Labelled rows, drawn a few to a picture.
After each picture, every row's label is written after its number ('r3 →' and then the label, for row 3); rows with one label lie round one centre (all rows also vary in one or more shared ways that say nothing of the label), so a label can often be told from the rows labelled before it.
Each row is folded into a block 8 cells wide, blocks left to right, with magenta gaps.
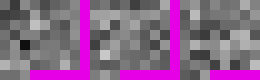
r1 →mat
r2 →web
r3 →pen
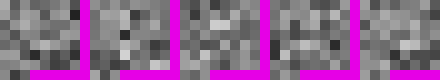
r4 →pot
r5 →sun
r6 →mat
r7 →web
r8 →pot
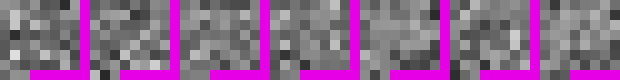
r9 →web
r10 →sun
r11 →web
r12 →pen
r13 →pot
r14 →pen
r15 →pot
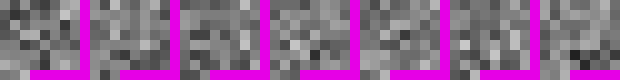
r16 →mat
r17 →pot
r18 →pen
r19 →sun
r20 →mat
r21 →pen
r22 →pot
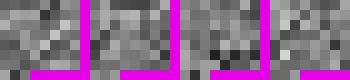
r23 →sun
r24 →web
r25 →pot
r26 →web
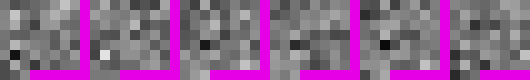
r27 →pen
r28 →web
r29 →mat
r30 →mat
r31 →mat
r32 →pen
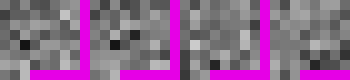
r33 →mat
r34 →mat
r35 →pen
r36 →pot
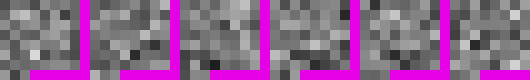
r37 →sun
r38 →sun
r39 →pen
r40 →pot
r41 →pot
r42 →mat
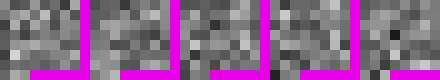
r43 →web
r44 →mat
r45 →pen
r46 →pen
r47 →sun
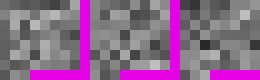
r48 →web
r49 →sun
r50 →mat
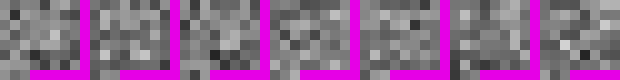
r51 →pot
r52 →web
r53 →pot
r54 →mat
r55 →web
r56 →pen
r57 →sun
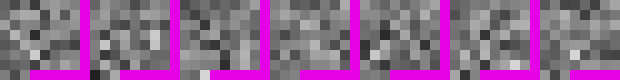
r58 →sun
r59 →pen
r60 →mat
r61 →web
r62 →web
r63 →sun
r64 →sun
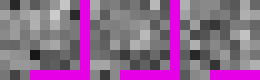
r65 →pot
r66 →pot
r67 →pen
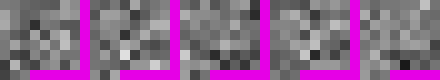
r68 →pen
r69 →sun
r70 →pot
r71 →sun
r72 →pot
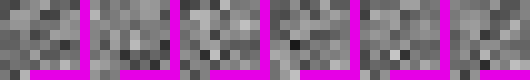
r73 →sun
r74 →pot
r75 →sun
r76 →mat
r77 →sun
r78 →sun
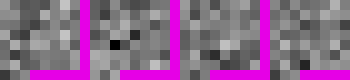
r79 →pen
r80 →mat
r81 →pot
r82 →pen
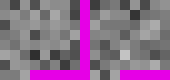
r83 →pot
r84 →sun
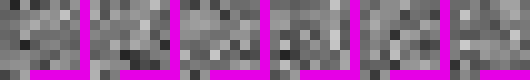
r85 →mat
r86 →pot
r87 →sun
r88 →pen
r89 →sun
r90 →pen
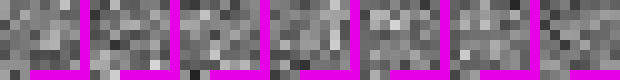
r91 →pot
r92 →mat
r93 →sun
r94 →pen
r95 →web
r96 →web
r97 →mat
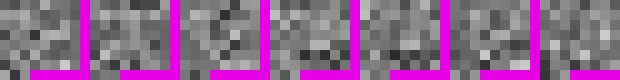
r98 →sun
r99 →web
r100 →sun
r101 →pot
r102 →pot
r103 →sun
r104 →pen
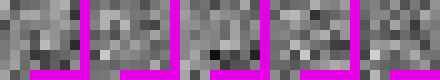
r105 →pot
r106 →web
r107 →pot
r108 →sun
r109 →web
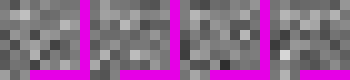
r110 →sun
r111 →web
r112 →web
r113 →web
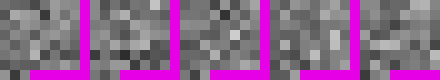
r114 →sun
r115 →pot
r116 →sun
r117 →pen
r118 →pen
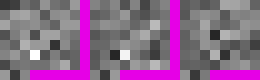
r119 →sun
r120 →sun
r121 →sun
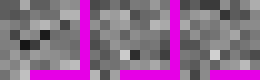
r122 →mat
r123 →sun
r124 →sun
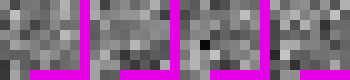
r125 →pen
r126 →pot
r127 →mat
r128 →web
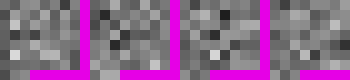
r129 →web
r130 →mat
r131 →sun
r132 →sun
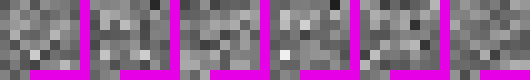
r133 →sun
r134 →web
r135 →mat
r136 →web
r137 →web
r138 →sun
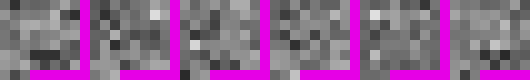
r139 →pot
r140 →mat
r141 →pen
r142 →mat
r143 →web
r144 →pot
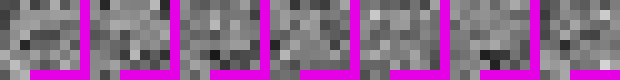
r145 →mat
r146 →pot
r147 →pot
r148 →web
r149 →web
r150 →pot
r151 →mat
